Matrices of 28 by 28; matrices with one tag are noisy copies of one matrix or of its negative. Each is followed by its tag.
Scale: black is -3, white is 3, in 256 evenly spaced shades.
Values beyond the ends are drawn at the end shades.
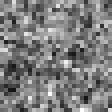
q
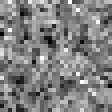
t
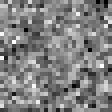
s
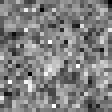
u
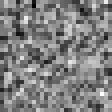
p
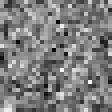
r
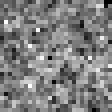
u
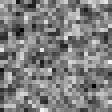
p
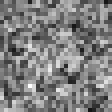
u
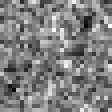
q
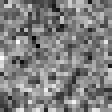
r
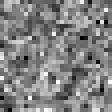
r
